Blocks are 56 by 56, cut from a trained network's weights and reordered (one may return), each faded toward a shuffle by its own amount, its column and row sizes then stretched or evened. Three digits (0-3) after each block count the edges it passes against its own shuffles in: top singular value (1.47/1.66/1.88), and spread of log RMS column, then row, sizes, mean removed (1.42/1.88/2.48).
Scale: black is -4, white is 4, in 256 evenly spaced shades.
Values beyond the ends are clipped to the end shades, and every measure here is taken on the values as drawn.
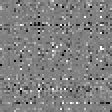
1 2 3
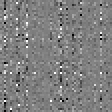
1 3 1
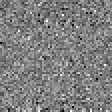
0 0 1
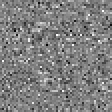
1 1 1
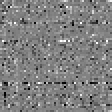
2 1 2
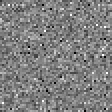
0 0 1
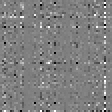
3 3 2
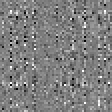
1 3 1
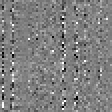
1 3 0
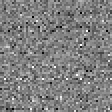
0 0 2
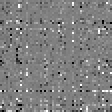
1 3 2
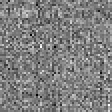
2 1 0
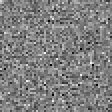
0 0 1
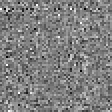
0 2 1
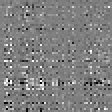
3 3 3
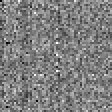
1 0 0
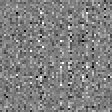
0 3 1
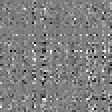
1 3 3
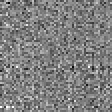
2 0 1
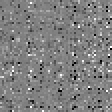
0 3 1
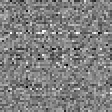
3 0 2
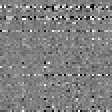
3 1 3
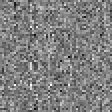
2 1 0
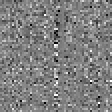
3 3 1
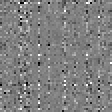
1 3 2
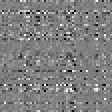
3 3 3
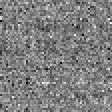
1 1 0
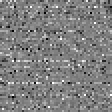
2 0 2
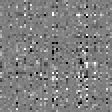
3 3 2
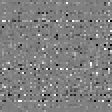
1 2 3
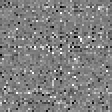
0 1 1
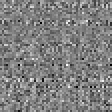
3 0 3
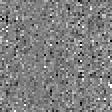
0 3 0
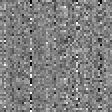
2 3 0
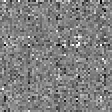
0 2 2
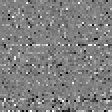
1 1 2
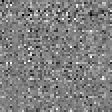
2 2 2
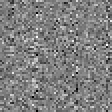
2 2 0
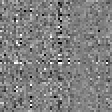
2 3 1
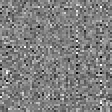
1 2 1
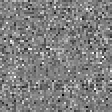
1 0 1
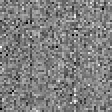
0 1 0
